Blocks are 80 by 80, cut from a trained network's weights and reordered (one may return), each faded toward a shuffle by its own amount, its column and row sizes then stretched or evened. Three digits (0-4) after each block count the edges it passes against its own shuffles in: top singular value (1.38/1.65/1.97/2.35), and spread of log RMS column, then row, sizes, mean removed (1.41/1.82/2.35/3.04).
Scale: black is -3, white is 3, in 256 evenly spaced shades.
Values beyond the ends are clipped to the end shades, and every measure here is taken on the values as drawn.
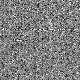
0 0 0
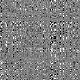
3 4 3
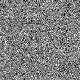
2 1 1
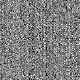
2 2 1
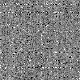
1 1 2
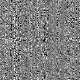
0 4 1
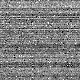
4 0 2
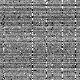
4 3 0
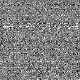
0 1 4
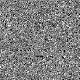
1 1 2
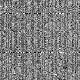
3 0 2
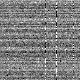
4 3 1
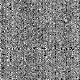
2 2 1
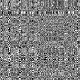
3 2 1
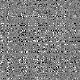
3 3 4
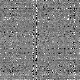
2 3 2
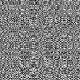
4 1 4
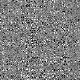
1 3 3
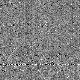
1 0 2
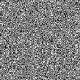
3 2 0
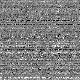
3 0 4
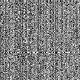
3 0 1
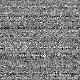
2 2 3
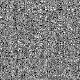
0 0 2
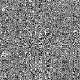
3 3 1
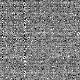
1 3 1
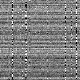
4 3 1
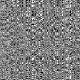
4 4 2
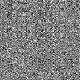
3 0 0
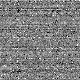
2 0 2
